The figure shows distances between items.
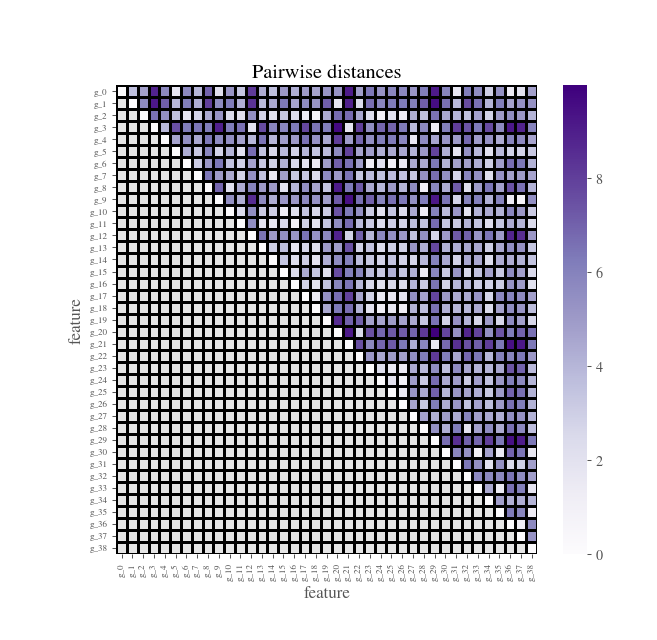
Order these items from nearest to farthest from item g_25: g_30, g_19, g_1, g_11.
g_11, g_30, g_19, g_1
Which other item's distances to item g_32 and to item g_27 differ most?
g_4
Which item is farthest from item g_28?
g_20
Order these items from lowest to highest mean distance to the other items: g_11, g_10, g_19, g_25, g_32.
g_11, g_10, g_25, g_19, g_32
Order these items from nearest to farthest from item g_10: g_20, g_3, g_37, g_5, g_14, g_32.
g_32, g_14, g_5, g_37, g_3, g_20
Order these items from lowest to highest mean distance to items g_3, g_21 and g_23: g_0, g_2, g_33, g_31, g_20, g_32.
g_2, g_33, g_32, g_31, g_0, g_20
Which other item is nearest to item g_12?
g_3
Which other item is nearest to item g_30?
g_33
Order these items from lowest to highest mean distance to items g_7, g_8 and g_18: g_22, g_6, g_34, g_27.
g_6, g_34, g_27, g_22
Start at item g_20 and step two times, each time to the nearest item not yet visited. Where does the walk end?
g_22
